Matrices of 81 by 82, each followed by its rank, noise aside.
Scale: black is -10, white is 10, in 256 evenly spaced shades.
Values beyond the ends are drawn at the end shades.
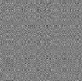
four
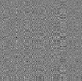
four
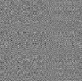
five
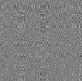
five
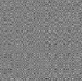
four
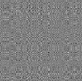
four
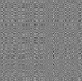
three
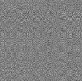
six
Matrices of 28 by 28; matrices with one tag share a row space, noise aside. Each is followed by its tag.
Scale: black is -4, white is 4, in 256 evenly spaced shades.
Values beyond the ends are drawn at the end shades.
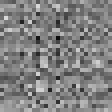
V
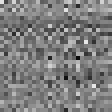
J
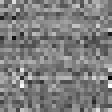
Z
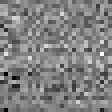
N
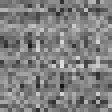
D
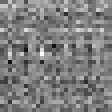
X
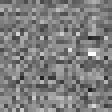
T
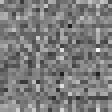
D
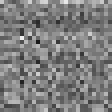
V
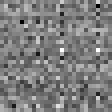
D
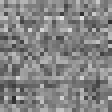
Z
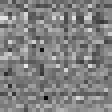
X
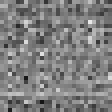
X
